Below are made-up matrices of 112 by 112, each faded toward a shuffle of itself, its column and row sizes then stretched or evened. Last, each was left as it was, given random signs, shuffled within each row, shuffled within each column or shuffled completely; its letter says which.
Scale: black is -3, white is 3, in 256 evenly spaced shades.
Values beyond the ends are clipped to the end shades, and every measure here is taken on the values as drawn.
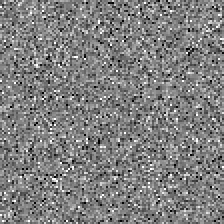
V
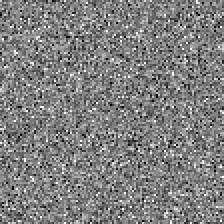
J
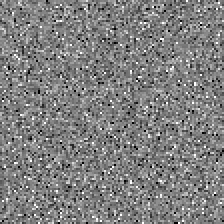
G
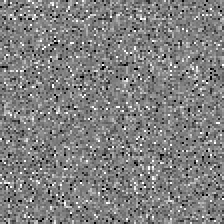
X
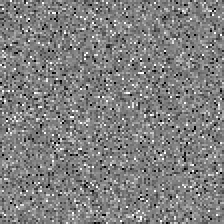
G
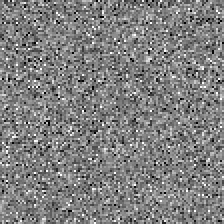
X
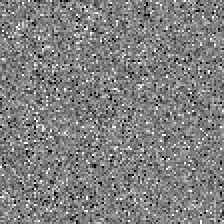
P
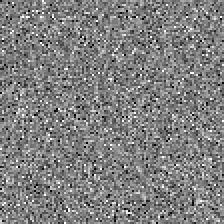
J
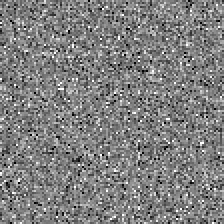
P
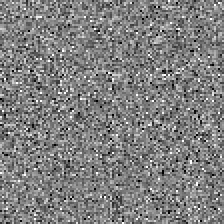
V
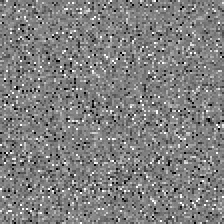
J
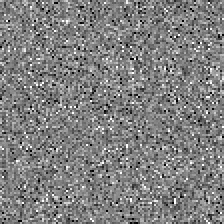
X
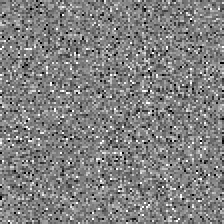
X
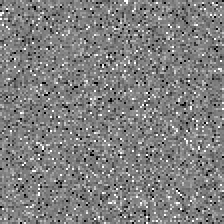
G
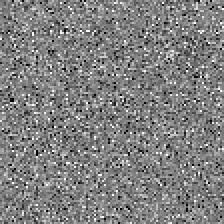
X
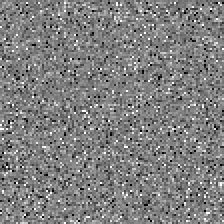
J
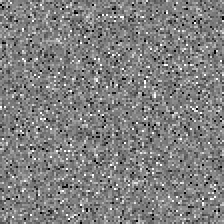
G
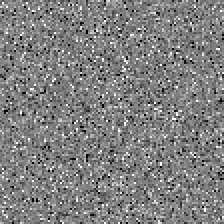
P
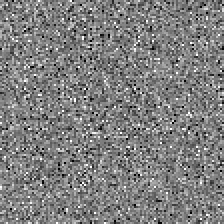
X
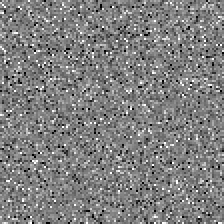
J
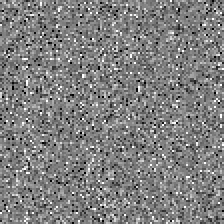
P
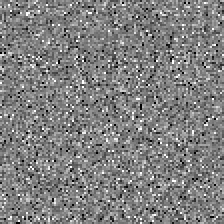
X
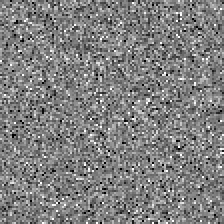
P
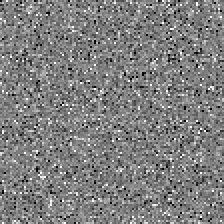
X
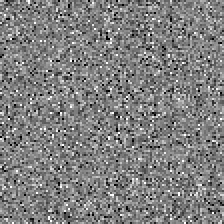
V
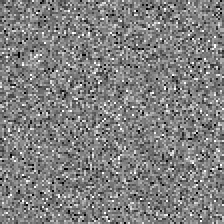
G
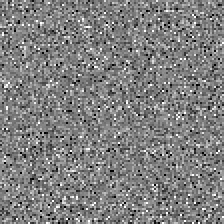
J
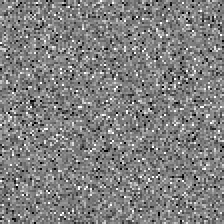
J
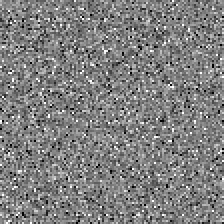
J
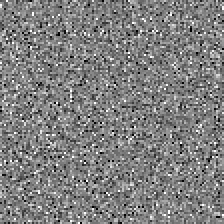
X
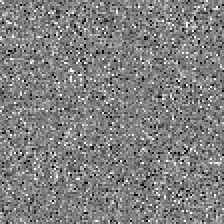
X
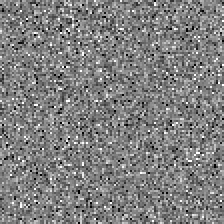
V
